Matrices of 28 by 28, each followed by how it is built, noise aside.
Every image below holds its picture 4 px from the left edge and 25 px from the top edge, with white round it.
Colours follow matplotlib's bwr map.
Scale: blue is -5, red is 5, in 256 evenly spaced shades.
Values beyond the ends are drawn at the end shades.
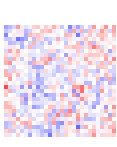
smooth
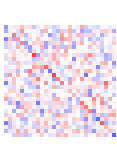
diagonal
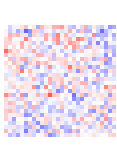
smooth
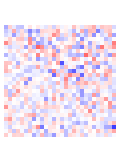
upper triangular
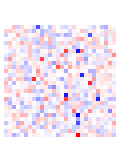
sparse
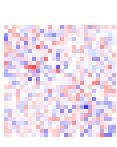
block diagonal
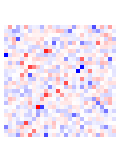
sparse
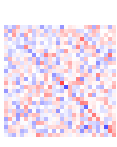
diagonal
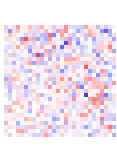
upper triangular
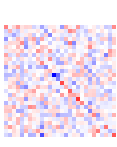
diagonal
